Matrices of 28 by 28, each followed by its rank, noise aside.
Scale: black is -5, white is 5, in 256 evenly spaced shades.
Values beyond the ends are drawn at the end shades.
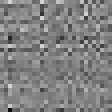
three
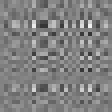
one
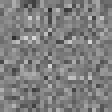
four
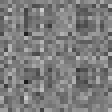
four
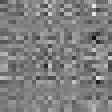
three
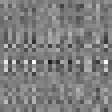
two
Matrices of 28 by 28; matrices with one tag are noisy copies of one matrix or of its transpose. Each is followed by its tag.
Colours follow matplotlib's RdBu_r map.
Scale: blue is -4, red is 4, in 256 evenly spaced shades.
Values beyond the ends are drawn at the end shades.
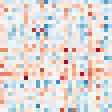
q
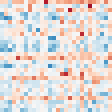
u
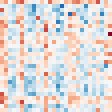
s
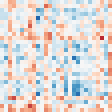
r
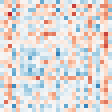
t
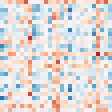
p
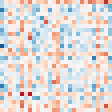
p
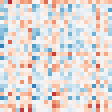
p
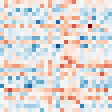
q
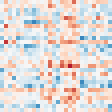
q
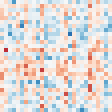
q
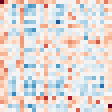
s
